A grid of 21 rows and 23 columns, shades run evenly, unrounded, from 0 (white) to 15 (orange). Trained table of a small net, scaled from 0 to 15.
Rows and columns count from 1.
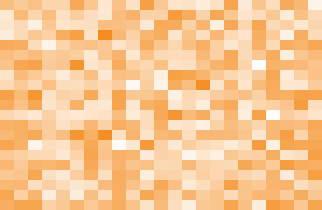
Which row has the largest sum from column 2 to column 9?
14
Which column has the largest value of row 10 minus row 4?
1
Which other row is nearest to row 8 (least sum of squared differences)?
2
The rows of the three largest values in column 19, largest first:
15, 12, 3
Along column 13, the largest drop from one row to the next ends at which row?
13
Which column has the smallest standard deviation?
4
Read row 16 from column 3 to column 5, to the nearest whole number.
5 5 3
